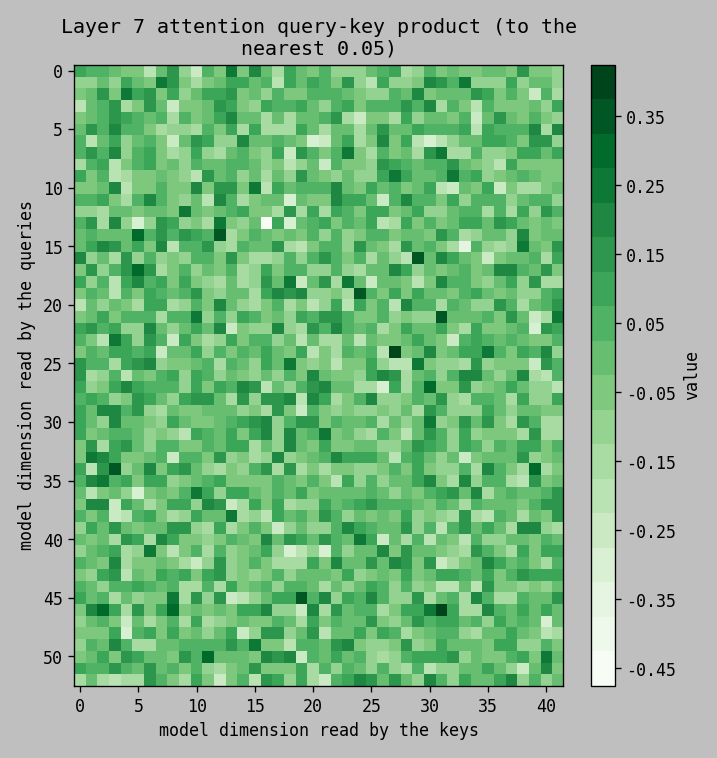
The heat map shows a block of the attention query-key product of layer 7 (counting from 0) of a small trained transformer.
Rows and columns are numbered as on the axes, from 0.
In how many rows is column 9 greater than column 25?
20
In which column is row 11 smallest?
18
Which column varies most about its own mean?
3
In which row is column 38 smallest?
51
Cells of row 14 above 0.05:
7
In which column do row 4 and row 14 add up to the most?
12
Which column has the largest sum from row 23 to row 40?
30
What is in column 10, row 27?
0.1
